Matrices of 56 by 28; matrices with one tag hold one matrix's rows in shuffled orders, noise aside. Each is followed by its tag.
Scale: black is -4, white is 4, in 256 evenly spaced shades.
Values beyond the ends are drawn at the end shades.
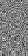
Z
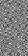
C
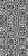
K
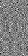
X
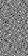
C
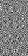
X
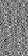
C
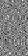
C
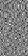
C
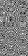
K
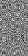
Z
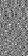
C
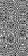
K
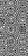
K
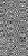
K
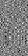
C
